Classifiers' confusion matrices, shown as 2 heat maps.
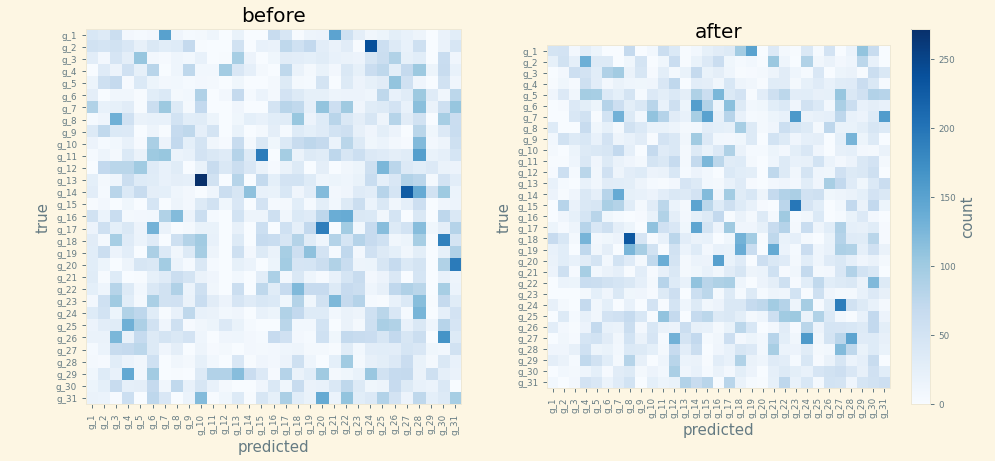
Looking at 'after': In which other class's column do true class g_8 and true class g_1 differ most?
g_19
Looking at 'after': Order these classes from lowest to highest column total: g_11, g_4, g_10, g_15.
g_10, g_11, g_15, g_4
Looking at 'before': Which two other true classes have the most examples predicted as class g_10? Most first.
g_13, g_31
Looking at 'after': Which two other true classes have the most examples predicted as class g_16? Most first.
g_20, g_5
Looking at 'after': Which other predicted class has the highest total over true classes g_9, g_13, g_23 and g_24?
g_27
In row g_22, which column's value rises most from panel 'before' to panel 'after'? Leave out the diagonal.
g_14
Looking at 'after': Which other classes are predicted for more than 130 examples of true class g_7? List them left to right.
g_15, g_23, g_31
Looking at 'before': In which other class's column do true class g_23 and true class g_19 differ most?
g_21
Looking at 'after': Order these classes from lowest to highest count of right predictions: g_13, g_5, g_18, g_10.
g_13, g_10, g_5, g_18
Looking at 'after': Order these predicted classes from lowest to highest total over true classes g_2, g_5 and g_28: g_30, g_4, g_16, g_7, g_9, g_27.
g_7, g_9, g_30, g_16, g_27, g_4
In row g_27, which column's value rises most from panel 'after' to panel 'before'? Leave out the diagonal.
g_3
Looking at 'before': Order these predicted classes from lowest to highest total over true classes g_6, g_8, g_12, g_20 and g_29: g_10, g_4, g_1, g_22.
g_1, g_22, g_10, g_4
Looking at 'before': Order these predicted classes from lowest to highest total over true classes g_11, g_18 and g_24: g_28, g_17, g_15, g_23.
g_23, g_17, g_15, g_28
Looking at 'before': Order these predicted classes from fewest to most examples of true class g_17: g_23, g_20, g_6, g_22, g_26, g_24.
g_23, g_26, g_24, g_22, g_6, g_20
